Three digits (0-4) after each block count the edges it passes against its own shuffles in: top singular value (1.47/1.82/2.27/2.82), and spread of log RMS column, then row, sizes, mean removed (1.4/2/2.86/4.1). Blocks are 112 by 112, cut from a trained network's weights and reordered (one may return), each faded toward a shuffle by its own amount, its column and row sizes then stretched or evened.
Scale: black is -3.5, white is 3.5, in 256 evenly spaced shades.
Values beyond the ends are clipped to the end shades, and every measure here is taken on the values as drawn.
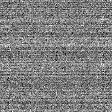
3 2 0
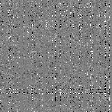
2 3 2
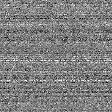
3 1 3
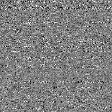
1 1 3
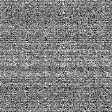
3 3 0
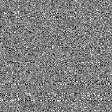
2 1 3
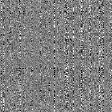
0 4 1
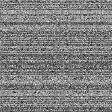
4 2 0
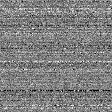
3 0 3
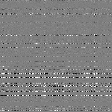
4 1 4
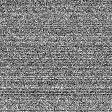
3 0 1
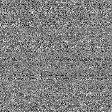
0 1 3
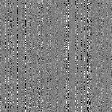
2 4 1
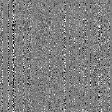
1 4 1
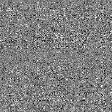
0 2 3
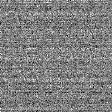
2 2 1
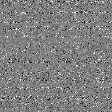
0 0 3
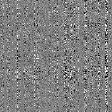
0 4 2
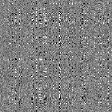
3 3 2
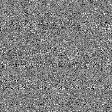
0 0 3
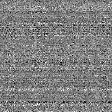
2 2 3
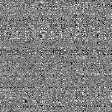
1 3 3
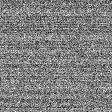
2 0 0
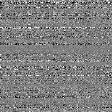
1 2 4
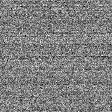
1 0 1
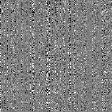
0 4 2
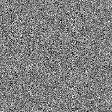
1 2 0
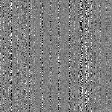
2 4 1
